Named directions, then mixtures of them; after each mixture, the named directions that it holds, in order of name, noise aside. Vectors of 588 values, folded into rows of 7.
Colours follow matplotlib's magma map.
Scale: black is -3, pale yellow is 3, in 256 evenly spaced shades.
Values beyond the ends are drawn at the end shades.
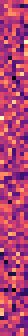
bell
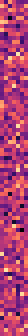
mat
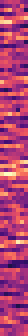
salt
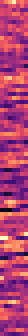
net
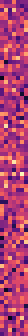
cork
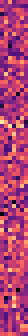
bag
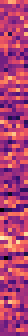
bag, net.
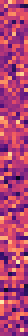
bag, bell, net.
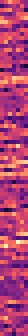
net, salt.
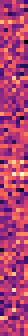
bell, cork, salt.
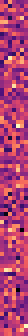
bag, mat.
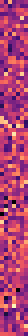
bag.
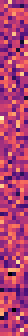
bag, bell, mat.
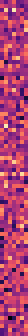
cork.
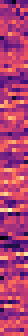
net.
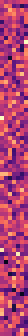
bell.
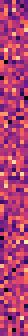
cork.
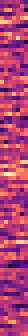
salt.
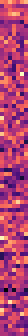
bell, net.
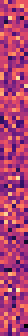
bag, cork, mat.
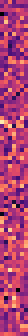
bag.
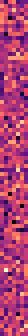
cork, mat.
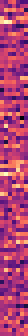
cork, mat, salt.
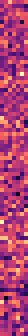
bag, bell, net.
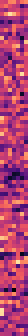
bell, net, salt.
